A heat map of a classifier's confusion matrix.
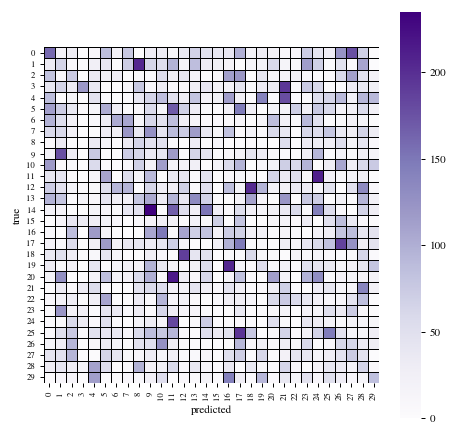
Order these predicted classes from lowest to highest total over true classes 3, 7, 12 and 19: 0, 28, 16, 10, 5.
5, 10, 0, 28, 16
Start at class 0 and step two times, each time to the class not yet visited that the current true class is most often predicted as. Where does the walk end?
2
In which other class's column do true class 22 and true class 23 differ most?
1
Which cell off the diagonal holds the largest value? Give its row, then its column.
14, 9
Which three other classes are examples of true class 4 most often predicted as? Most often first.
21, 19, 16
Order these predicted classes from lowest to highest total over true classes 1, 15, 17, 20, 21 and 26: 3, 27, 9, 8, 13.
3, 13, 27, 9, 8
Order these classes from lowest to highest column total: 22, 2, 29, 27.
22, 29, 2, 27
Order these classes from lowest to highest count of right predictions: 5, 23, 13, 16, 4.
23, 4, 16, 5, 13
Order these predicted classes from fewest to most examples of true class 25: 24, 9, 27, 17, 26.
27, 26, 24, 9, 17
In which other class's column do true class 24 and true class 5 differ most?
17
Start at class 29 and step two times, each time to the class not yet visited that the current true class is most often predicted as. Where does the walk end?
10
